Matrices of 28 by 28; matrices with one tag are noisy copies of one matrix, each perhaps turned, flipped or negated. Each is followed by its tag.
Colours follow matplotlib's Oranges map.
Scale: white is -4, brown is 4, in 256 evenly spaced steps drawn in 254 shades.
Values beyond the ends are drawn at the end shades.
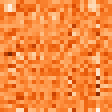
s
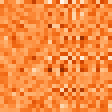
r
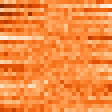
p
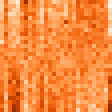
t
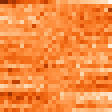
t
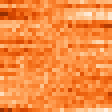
t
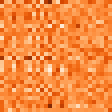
r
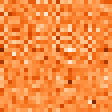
r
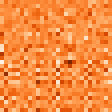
r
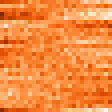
t
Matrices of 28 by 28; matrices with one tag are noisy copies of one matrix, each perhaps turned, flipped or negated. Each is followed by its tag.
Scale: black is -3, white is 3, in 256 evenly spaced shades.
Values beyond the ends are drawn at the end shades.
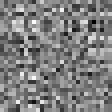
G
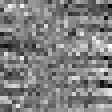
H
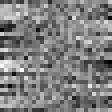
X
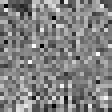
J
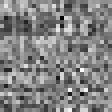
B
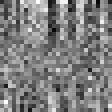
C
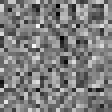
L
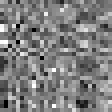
B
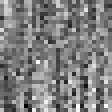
H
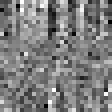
C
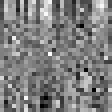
X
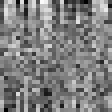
X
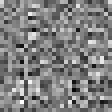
G
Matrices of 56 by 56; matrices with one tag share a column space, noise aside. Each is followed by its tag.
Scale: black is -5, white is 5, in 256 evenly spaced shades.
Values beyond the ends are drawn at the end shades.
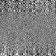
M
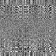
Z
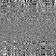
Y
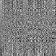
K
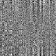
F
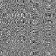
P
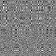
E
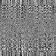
Z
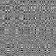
E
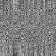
K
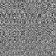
P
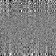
M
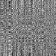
K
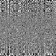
M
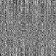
F
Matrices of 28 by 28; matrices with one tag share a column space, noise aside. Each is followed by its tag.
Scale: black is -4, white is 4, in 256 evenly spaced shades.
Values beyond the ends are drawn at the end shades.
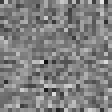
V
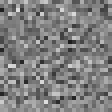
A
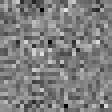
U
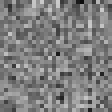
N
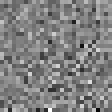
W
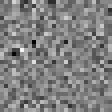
U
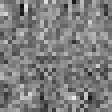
N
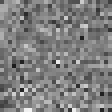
V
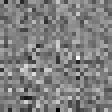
W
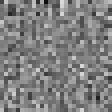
N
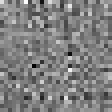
N
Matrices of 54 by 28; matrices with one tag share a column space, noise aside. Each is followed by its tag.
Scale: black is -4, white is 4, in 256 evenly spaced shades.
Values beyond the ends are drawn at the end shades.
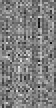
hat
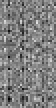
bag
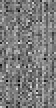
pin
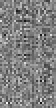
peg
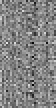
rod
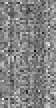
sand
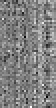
sand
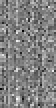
bag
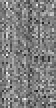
sand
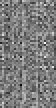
rod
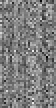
sand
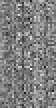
rod
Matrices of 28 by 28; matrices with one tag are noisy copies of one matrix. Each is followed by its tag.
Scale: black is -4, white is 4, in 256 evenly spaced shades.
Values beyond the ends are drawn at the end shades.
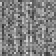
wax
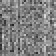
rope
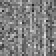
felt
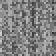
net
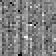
wax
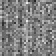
wax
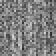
felt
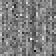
net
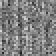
wax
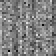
net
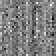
net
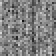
net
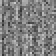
wax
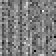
wax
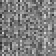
rope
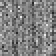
net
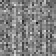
felt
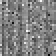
wax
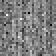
felt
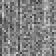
rope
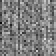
rope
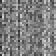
rope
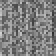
net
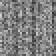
net
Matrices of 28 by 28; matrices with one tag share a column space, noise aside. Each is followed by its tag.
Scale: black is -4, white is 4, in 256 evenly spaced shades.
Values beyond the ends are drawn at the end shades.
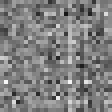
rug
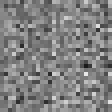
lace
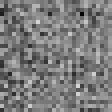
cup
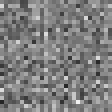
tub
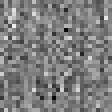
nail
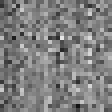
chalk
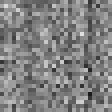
tub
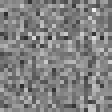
chalk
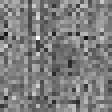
chalk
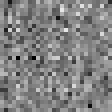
nail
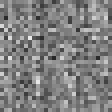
nail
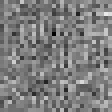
rug
